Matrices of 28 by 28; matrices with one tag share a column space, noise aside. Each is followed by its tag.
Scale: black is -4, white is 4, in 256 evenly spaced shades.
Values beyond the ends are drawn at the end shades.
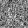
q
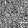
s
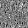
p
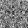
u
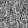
s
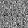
s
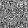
p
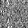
u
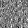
u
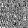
q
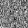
u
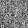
s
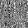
p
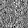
u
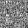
s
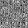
s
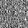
u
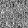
p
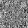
p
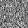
q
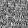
q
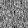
u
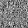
p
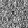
u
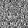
q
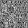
s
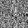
s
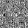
s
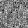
p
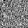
q
